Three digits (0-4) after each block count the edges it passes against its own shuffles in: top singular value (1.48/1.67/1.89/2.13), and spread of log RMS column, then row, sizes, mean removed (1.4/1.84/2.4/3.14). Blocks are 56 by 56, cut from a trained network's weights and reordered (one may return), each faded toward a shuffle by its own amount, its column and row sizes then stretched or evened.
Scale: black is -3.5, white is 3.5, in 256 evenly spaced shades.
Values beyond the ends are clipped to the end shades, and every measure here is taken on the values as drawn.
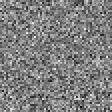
1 0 1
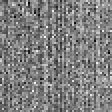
3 0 0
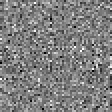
0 2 0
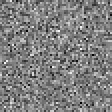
0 0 1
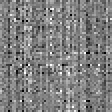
4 2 3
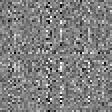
2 3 2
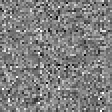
1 2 1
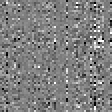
2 4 1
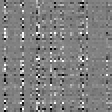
2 4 2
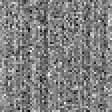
2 0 0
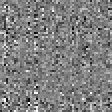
2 3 2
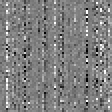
2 4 0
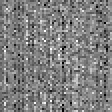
2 3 0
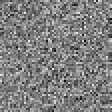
1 1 0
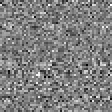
3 0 3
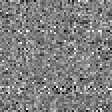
1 1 3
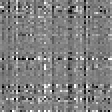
4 2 4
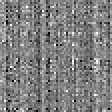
4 2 3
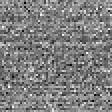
1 0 1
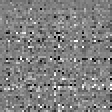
0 2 3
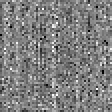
1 2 0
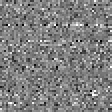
0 0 3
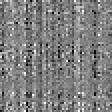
4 2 3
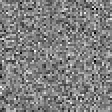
2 1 0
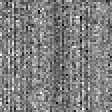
4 2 0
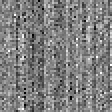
4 2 0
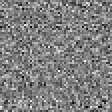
2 0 2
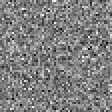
0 1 0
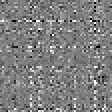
2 3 3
